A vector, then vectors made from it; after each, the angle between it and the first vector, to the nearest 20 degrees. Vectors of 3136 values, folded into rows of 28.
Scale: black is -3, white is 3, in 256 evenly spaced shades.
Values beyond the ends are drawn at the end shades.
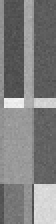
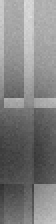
80 degrees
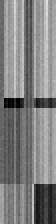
160 degrees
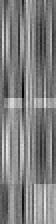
60 degrees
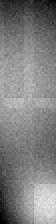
60 degrees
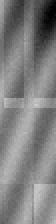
60 degrees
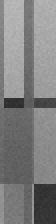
160 degrees
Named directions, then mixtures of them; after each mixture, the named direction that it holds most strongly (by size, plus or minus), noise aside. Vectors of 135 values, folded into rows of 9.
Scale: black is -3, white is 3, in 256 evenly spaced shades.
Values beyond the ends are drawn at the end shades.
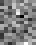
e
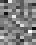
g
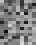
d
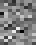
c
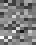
c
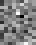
e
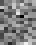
e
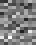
c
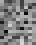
d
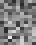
d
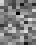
e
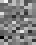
c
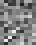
c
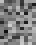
d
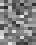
e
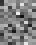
e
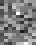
e
